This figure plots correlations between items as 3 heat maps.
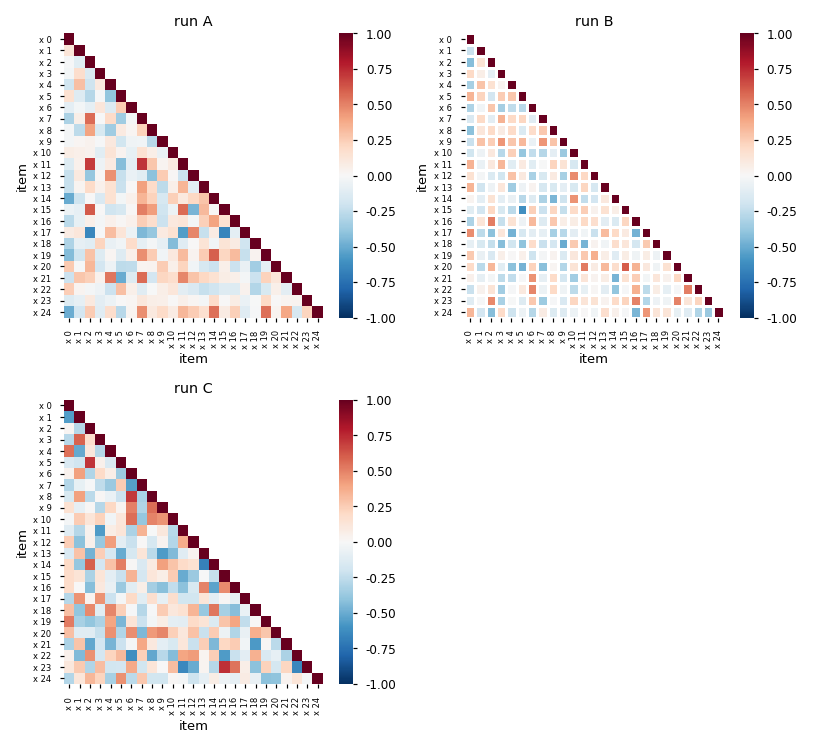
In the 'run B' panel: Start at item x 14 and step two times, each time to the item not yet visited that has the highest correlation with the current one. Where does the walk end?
x 12
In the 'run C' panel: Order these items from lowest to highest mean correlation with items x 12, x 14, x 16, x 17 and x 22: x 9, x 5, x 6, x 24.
x 6, x 9, x 24, x 5
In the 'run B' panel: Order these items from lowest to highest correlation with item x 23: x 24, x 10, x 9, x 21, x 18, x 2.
x 24, x 9, x 18, x 21, x 10, x 2
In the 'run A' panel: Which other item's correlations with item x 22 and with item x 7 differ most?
x 11
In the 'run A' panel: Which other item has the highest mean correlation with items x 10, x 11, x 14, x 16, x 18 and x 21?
x 7
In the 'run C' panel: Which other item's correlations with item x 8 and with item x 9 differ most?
x 1
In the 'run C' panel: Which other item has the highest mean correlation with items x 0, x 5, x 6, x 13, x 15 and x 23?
x 16
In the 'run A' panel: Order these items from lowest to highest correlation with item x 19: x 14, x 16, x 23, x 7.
x 23, x 16, x 7, x 14
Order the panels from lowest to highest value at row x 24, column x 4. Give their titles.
run C, run B, run A
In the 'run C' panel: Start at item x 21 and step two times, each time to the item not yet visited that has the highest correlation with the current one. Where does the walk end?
x 11
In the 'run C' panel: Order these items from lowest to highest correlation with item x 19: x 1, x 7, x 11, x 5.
x 5, x 1, x 7, x 11
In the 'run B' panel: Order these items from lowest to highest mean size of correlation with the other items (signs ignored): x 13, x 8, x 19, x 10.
x 19, x 13, x 8, x 10
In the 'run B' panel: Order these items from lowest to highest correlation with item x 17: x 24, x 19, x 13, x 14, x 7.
x 7, x 19, x 14, x 13, x 24
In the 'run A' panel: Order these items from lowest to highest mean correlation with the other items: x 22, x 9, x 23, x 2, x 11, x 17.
x 17, x 22, x 9, x 23, x 2, x 11
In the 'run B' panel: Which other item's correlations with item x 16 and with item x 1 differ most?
x 20
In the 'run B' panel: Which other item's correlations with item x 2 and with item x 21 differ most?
x 14
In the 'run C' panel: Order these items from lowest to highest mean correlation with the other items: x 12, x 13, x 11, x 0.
x 13, x 11, x 12, x 0
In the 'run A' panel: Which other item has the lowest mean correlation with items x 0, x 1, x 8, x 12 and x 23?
x 18
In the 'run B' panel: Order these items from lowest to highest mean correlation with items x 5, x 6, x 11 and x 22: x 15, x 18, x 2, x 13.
x 18, x 15, x 13, x 2
